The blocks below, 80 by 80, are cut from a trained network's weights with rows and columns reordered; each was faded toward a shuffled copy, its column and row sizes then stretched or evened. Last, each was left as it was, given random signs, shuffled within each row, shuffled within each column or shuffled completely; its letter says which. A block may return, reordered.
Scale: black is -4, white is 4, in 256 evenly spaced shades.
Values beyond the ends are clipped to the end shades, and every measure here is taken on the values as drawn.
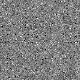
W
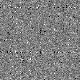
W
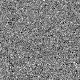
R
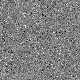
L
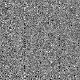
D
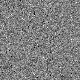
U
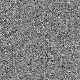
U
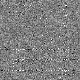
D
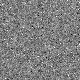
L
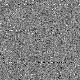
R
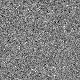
L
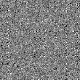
D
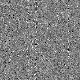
U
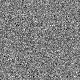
R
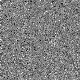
U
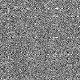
D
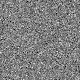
L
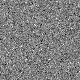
L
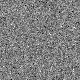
L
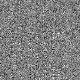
D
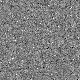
L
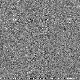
D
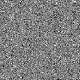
D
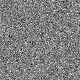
L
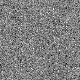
U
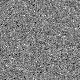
L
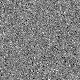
L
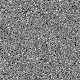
R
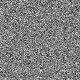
U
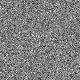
R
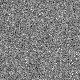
L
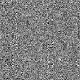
D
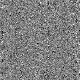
U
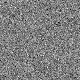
L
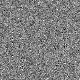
U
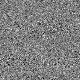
R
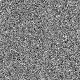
L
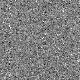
U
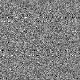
D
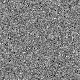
L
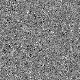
U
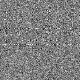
W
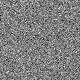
L
